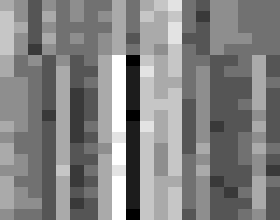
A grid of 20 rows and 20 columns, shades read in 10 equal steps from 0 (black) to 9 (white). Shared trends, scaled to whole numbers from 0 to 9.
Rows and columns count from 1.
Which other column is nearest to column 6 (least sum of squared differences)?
16
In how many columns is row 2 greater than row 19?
9
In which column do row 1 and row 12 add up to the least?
10
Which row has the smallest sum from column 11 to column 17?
17
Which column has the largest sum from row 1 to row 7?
13
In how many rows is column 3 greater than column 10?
15
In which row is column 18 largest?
4
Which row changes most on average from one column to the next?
12
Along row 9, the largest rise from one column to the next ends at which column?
11
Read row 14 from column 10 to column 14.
1 7 5 7 3
